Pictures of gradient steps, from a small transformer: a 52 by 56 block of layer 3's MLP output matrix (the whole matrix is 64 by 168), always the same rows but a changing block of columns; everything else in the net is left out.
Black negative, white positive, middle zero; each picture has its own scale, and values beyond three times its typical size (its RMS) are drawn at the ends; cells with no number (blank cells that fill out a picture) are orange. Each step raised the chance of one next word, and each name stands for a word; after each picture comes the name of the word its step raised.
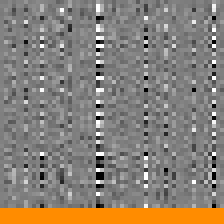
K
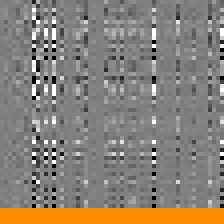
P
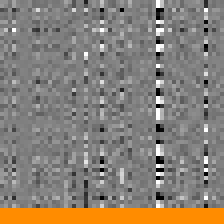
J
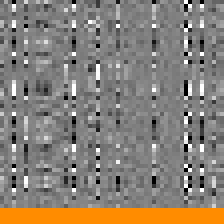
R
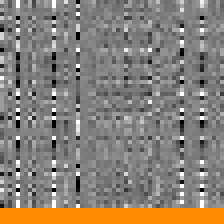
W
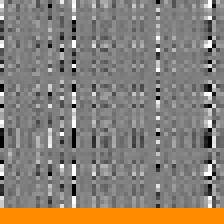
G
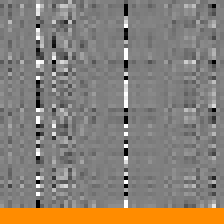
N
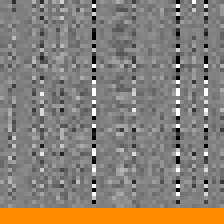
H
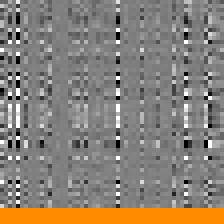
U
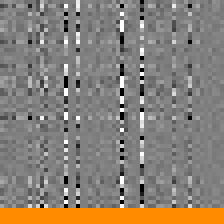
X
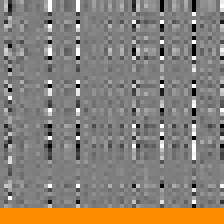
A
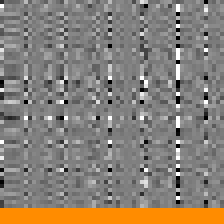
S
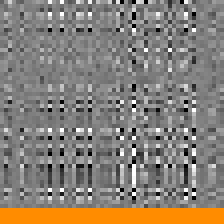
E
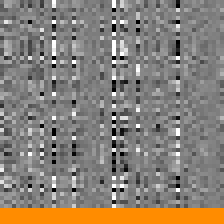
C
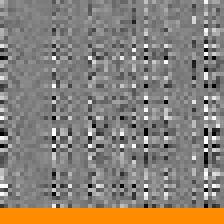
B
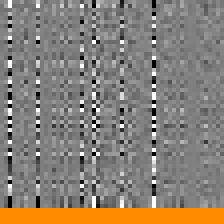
N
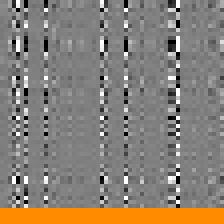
X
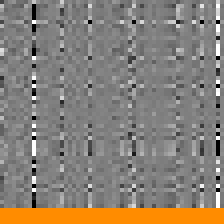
A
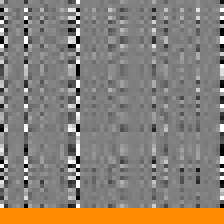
J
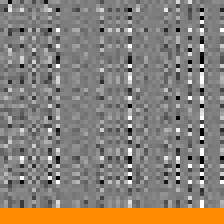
J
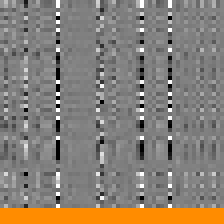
W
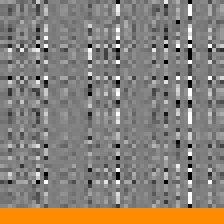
K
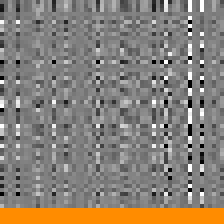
A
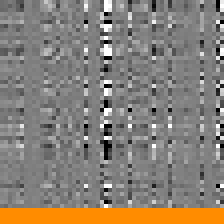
A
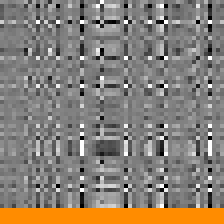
A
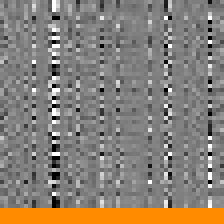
K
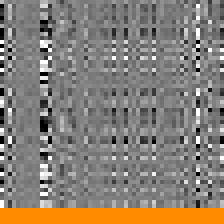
P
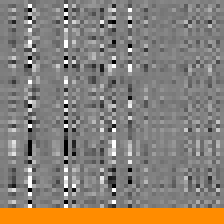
C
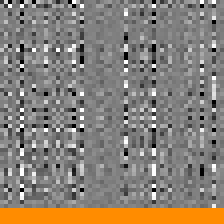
H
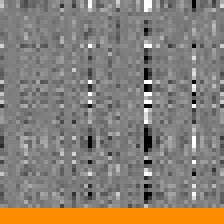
G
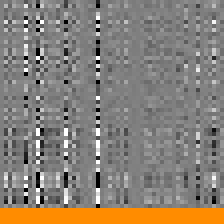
C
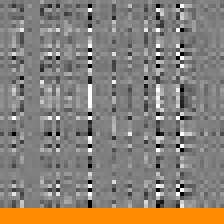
B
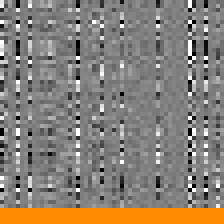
C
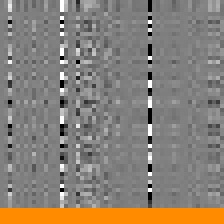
A
